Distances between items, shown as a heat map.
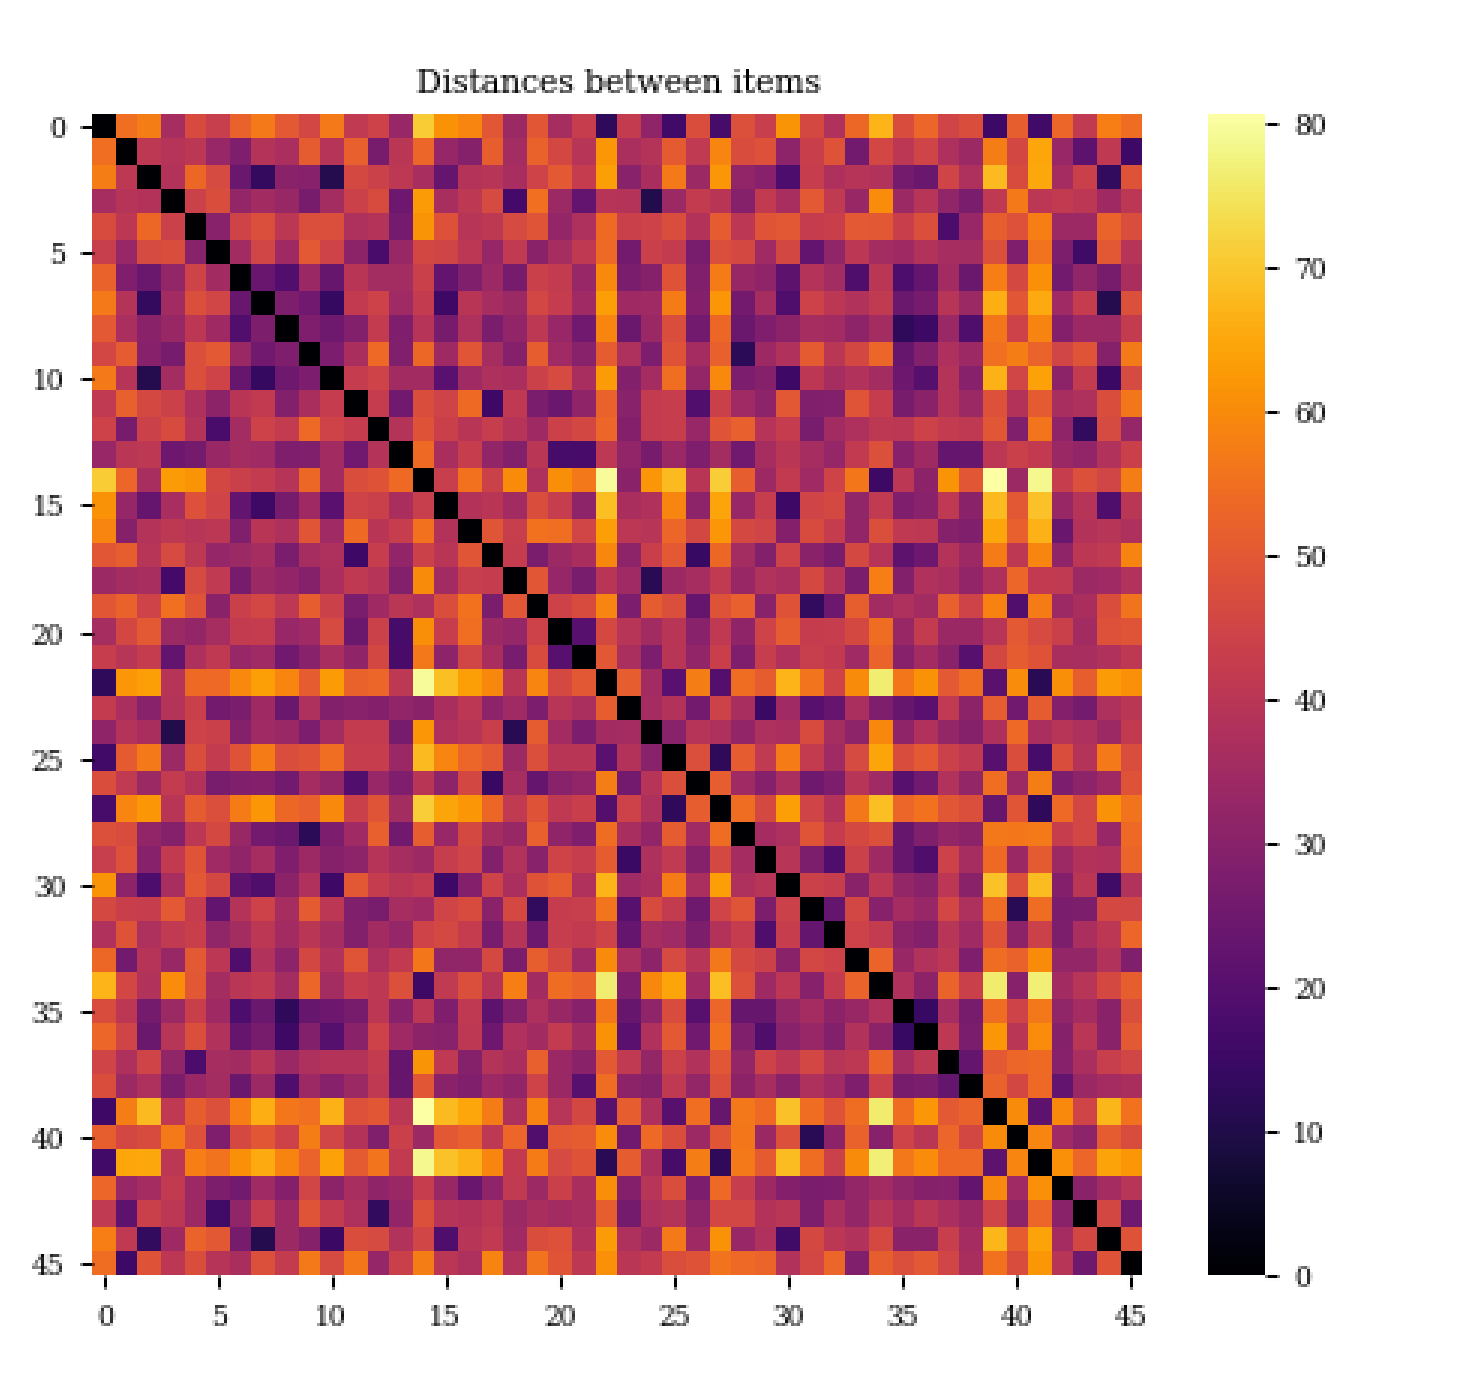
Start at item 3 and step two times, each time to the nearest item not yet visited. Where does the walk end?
18
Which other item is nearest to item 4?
37
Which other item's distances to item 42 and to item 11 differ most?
16
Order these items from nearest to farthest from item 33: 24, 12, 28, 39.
24, 12, 28, 39
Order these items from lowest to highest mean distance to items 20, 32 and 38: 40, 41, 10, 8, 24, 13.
13, 8, 24, 10, 40, 41
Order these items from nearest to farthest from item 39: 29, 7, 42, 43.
43, 29, 42, 7
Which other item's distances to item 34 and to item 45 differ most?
14
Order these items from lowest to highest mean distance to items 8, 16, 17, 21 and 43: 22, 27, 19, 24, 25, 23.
23, 24, 19, 25, 27, 22
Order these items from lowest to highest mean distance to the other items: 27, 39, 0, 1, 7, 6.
6, 7, 1, 0, 27, 39
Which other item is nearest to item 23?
29
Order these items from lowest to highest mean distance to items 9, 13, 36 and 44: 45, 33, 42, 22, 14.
42, 33, 14, 45, 22
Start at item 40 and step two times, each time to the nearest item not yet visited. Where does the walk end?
19
